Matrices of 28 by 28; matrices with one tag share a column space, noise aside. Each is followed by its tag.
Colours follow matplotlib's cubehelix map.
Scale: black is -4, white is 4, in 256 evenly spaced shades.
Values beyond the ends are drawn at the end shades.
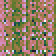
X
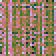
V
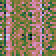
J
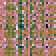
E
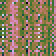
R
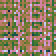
X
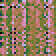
V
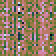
J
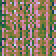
E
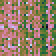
E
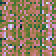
E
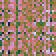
X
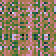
J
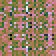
J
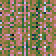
J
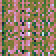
X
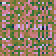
E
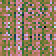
J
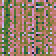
V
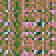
X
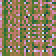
R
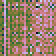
V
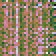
V
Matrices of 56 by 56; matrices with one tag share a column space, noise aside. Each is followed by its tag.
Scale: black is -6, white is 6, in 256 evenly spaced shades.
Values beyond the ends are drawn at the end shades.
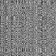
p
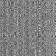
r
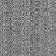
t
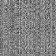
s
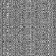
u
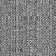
p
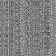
r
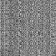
r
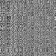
p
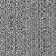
s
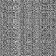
u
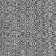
r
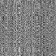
p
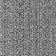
u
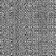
u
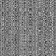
t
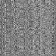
s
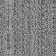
s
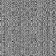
t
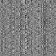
s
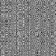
r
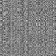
t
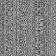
t
